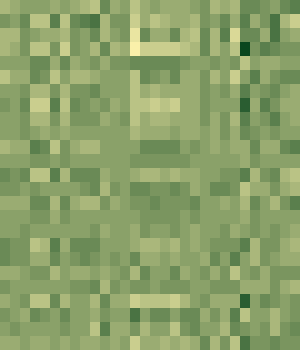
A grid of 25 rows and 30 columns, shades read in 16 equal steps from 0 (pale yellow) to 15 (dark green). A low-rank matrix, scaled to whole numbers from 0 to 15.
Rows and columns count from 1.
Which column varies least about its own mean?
13
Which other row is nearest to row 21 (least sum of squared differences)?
14
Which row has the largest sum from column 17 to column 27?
23
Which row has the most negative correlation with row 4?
5
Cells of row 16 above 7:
9
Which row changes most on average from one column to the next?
3
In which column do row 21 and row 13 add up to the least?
30
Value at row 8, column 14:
4
